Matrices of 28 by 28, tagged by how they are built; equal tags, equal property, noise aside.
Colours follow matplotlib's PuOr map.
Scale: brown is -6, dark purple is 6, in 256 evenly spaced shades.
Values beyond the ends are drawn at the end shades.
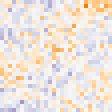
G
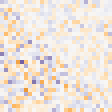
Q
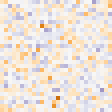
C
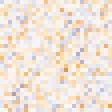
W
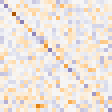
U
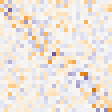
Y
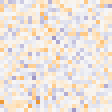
C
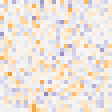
C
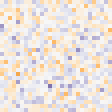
C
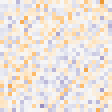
W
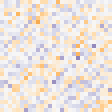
W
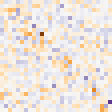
Y
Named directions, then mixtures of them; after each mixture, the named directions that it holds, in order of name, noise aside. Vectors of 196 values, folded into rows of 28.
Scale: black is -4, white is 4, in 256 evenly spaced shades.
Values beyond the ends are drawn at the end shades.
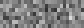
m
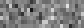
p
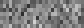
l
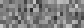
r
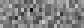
m, p, r.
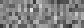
r.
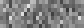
l, p.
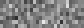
m, p, r.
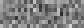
m, r.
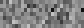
l, m.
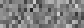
r.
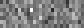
l, p, r.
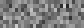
m, p.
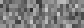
m, r.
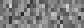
l, m, p.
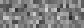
m.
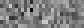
p, r.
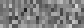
l, m, r.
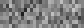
l, p, r.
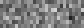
m.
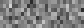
l, m, p.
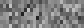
l, p, r.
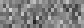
l.
